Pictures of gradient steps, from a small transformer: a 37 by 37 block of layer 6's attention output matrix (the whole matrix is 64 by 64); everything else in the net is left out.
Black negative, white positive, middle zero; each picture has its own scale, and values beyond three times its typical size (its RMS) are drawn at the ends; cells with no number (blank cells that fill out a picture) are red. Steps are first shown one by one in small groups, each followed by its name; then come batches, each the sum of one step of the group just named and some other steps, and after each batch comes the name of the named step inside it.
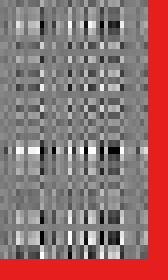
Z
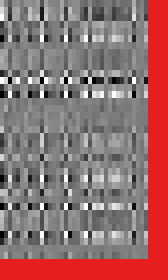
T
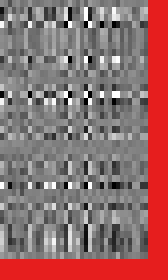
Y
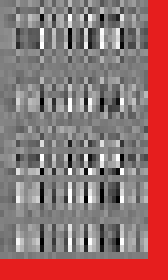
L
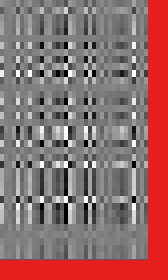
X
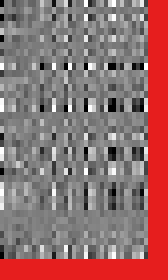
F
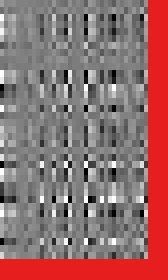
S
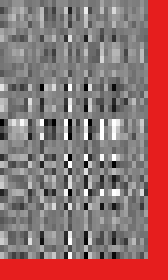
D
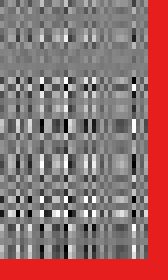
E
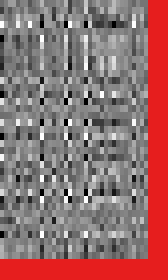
T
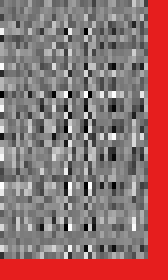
F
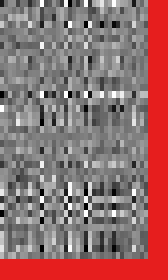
Y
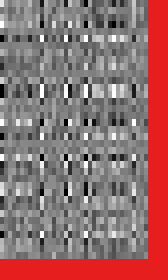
T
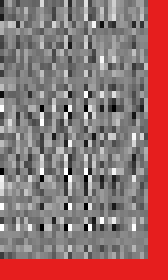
F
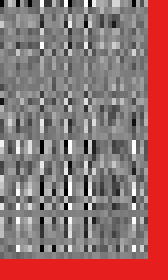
L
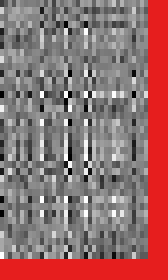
D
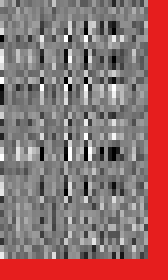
Z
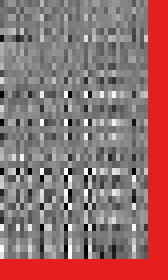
D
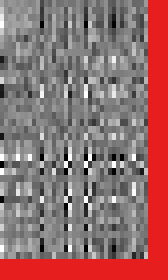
S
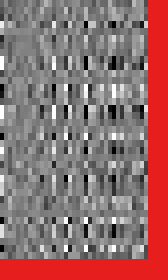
F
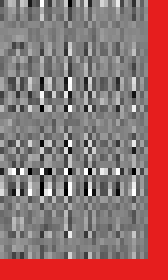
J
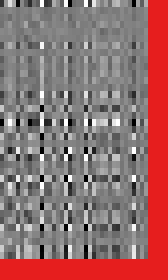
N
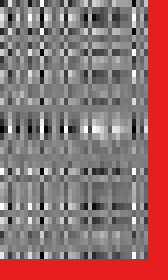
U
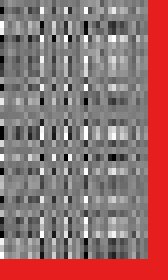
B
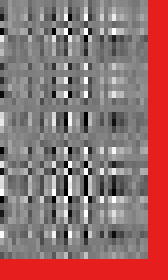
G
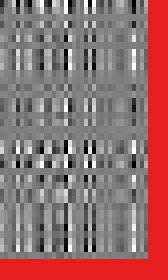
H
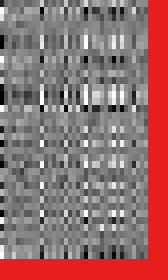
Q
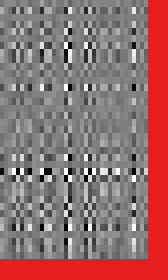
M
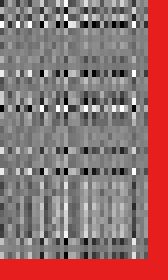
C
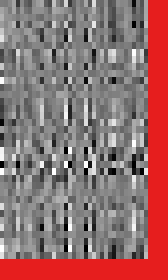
H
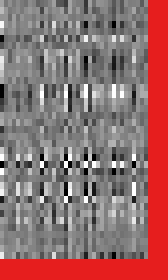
Q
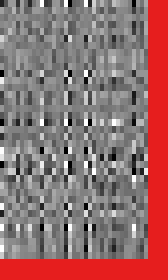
H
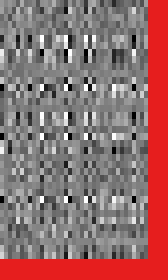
M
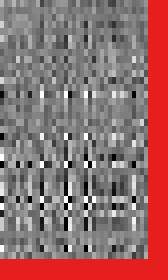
H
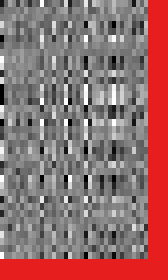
Q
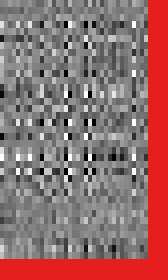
C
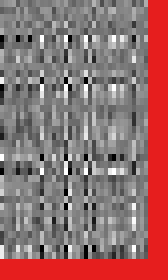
B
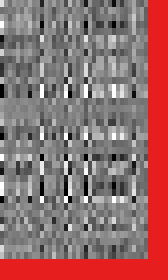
B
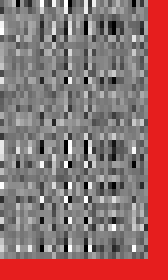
H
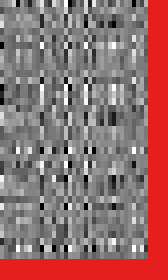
H
